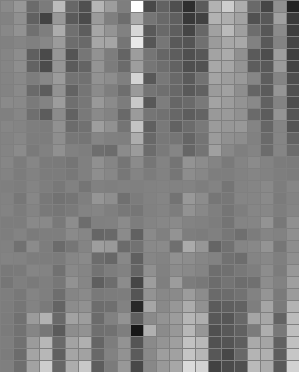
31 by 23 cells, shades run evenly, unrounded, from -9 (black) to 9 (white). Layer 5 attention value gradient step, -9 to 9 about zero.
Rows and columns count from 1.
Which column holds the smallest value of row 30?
18
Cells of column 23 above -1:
18
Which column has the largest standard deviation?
11
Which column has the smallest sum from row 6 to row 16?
23
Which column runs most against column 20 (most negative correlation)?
22
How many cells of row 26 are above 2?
4
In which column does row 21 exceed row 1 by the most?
15
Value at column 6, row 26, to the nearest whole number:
1
